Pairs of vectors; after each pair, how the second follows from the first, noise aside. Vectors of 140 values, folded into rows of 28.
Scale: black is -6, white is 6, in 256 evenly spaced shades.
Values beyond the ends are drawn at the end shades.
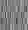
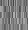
wrapped around.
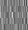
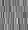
wrapped around.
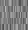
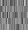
reversed, negated.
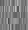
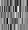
negated, scaled up.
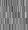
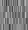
copied.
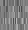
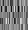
reversed, negated, scaled up.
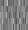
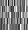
reversed, scaled up.
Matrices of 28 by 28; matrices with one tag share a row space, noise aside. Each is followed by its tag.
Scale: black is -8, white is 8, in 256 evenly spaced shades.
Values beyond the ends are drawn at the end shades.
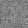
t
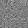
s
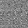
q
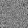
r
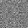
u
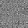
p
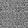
p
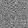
s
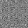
s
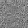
r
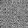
t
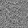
u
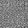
p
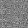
r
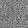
p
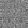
q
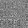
t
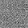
p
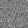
q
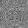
u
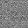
s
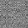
t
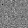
s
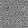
p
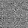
q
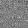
t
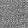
p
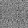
p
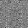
u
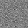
s
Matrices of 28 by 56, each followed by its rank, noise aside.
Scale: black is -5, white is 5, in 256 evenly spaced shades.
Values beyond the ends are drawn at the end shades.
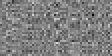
four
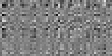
three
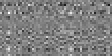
four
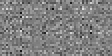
four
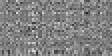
four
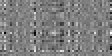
two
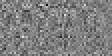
six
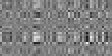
two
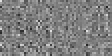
four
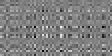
two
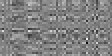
three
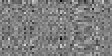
four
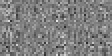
six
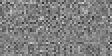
six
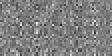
four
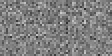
six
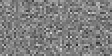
eight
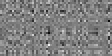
four
